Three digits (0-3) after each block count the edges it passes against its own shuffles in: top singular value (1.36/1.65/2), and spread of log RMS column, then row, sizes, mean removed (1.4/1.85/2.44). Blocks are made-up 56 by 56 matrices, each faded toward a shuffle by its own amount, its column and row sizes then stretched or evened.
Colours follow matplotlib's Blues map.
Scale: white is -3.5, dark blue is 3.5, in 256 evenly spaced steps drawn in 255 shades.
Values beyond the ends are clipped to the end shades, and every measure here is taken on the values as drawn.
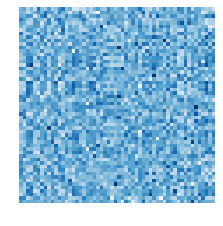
3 0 0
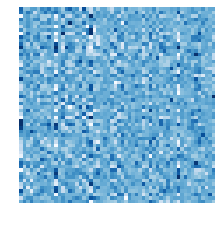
3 3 0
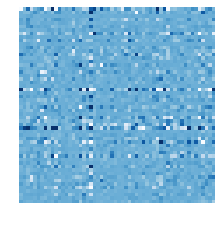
1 2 3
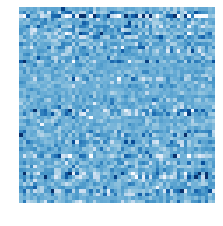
3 0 3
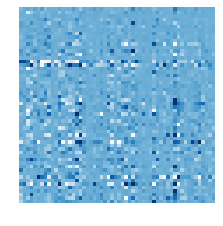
2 3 3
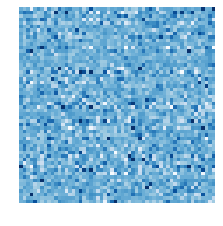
0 0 2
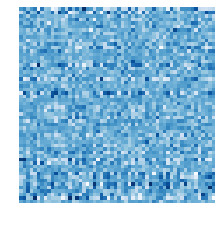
3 0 3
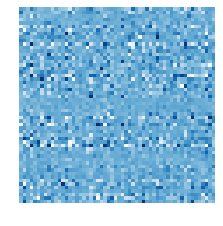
2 2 3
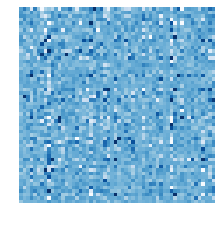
0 3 2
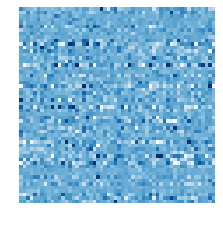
0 0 3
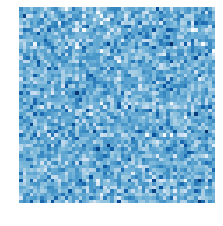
1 0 1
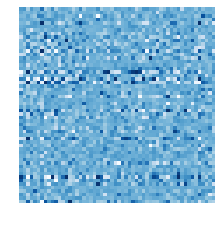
3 1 3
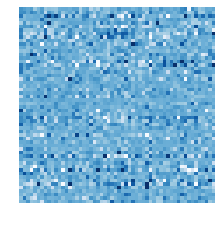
2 1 3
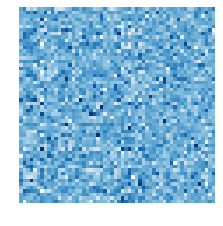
2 1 0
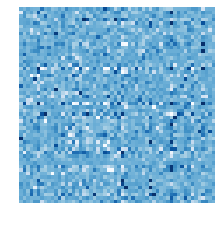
3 2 2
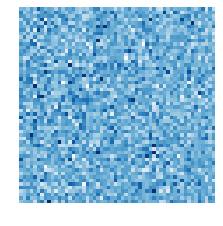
0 1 0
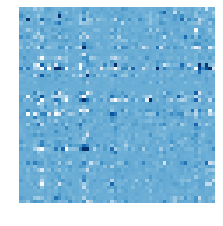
1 2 3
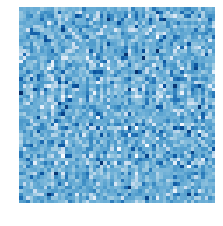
2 1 1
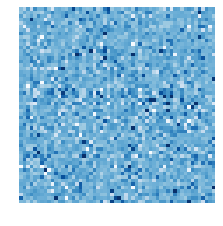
1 0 0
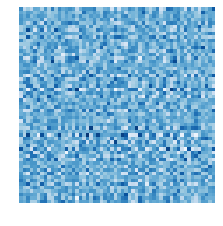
3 0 3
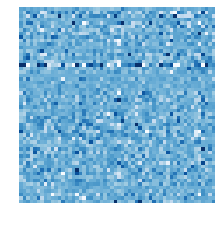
2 1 3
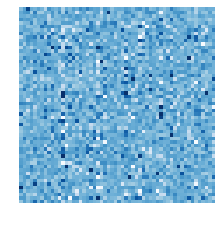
0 2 0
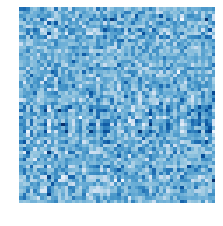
3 1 2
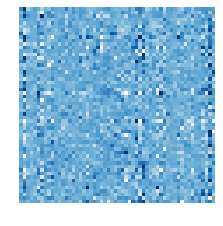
2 3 1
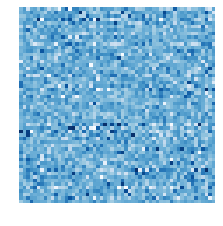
1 0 2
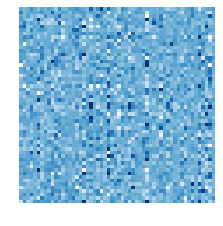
1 3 0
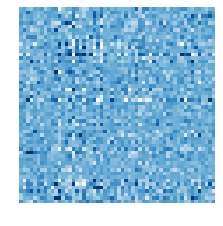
2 2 3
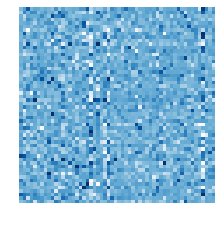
2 2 0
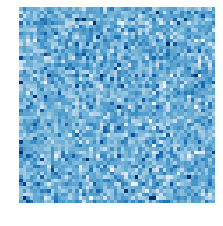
0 0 1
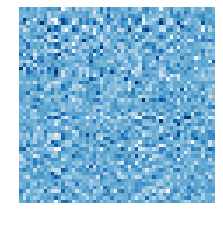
3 2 2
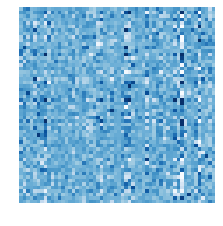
3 3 0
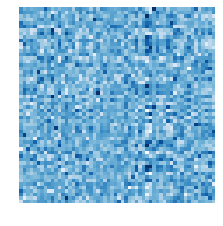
3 2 0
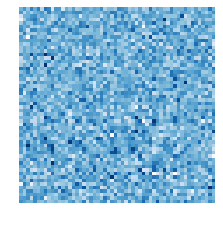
1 1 0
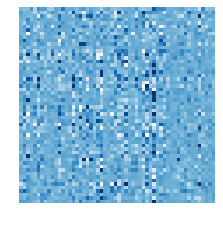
2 3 2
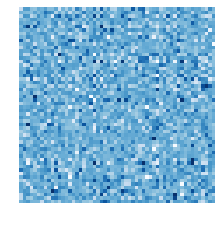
2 1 1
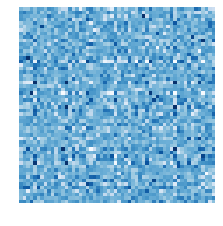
3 1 2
